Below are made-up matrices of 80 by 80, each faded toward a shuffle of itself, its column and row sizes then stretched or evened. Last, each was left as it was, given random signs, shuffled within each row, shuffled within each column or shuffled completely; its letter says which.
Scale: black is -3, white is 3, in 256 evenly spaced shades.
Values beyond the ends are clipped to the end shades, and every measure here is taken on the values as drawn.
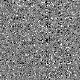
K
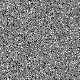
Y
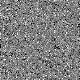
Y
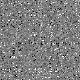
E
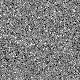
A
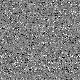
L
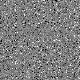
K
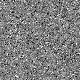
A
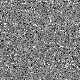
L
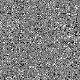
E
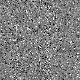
Y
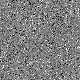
A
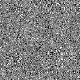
E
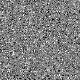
K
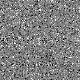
K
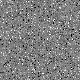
Y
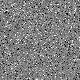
A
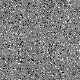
K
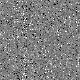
Y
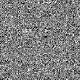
E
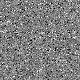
L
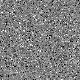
L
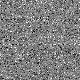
L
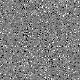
E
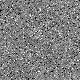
A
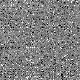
E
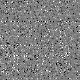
K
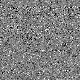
L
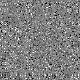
E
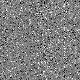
Y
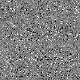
K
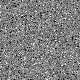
A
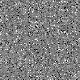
E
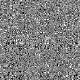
E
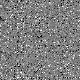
K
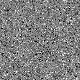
L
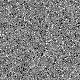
A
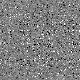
K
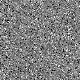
Y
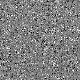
K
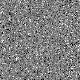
Y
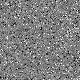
A
